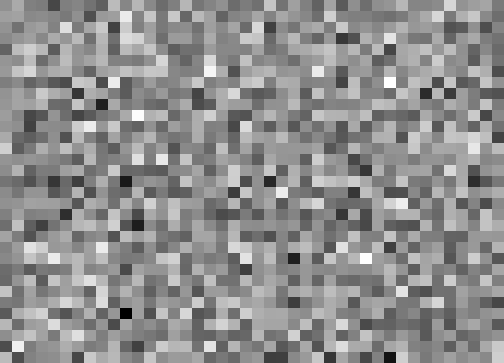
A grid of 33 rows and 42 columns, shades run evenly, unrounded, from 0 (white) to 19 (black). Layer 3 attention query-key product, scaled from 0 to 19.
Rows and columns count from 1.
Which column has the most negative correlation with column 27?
7
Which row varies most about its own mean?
17
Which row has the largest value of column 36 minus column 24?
18
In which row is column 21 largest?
25
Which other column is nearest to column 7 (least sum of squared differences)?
41
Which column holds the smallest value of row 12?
8
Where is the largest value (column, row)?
11, 29
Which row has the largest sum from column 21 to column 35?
21
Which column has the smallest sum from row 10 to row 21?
38
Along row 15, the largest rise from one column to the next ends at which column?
15
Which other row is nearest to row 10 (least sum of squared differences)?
1
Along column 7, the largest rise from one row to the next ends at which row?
9
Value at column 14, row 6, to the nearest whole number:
3
